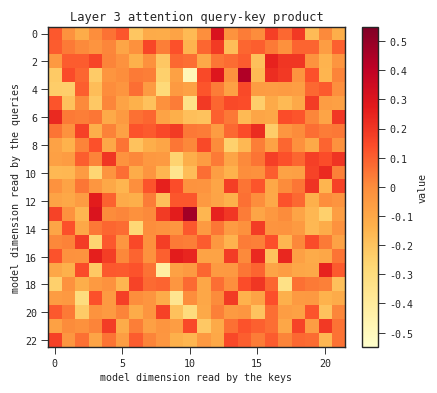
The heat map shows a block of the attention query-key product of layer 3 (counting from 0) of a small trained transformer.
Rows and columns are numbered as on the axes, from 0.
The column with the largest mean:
14
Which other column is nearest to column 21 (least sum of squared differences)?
7
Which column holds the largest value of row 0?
12
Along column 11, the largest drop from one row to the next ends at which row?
6
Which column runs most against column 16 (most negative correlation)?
9
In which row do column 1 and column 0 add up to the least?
4
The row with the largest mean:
16
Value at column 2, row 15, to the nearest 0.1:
0.2
